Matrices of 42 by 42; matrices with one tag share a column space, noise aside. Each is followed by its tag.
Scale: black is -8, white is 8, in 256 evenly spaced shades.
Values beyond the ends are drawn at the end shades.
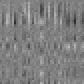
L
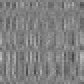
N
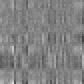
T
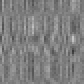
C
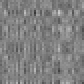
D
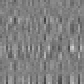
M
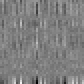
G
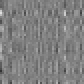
D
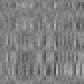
N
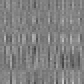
T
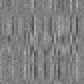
C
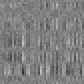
N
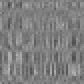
N
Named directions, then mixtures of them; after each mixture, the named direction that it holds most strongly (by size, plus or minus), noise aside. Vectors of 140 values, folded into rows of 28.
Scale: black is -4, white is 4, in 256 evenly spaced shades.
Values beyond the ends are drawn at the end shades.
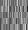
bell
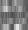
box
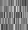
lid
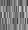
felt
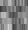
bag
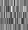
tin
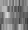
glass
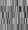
felt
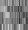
glass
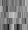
box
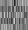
lid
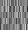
bell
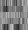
box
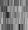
glass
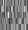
tin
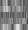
box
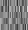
bell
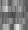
box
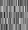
lid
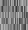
lid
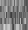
box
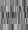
felt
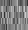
felt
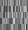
bell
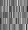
bell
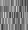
lid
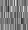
tin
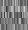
lid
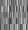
bell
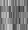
bag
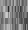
glass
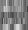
box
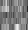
box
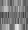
box
